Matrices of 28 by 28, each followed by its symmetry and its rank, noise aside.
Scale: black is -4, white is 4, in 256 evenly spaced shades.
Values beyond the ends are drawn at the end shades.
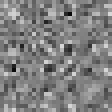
symmetric, rank four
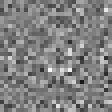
no symmetry, rank four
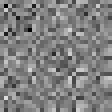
symmetric, rank four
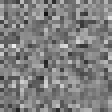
antisymmetric, rank six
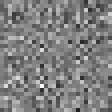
no symmetry, rank six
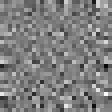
antisymmetric, rank four
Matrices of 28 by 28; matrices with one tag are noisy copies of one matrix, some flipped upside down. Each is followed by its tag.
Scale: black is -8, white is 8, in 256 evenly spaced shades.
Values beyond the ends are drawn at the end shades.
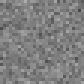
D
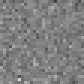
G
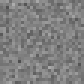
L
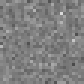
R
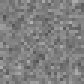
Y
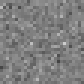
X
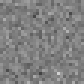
D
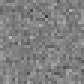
R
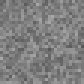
X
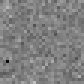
R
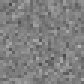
D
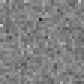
G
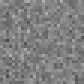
G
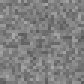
X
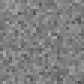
L
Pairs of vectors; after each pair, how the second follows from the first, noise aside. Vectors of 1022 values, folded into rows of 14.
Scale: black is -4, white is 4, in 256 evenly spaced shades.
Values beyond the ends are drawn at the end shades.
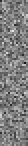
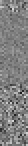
reversed, negated, partly zeroed.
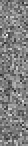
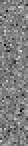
reversed, negated, partly zeroed.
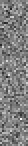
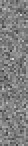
wrapped around, shrunk.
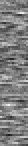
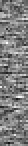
wrapped around.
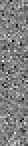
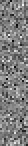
copied.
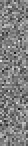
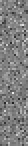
reversed, negated, partly zeroed.
